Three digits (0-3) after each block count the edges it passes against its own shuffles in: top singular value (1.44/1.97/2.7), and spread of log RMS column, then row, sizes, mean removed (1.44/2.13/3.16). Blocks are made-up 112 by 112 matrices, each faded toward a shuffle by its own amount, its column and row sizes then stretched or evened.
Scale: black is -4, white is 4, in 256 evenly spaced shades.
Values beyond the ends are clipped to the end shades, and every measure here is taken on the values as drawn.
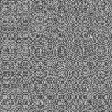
3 0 1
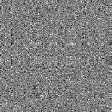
2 1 0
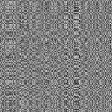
3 3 2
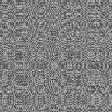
3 1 1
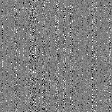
1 3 0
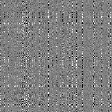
3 3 2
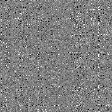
1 2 2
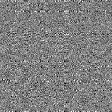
2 1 2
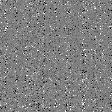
0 2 1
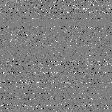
0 0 3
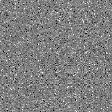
2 1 0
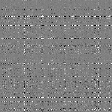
3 2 3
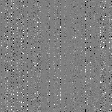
1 3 1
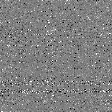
1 1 2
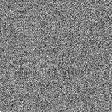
2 0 0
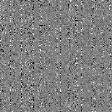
1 3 2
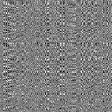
3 3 2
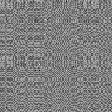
3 1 0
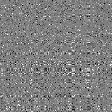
3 1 2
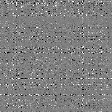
2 2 3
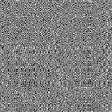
3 2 1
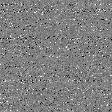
1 0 2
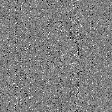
0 2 0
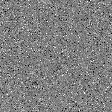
1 0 0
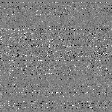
0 1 3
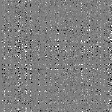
0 3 2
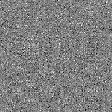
2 0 0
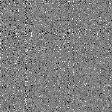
1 2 2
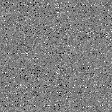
0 1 2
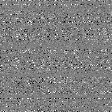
0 1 3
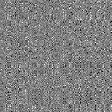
3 2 0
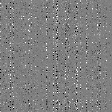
1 3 1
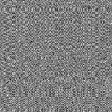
3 2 1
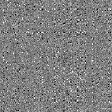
2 2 1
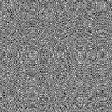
3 1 0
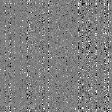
2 3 1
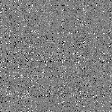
0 2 2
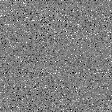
0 0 2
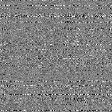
1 1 3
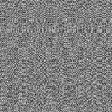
3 1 1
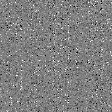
0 2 1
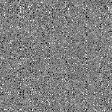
1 2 2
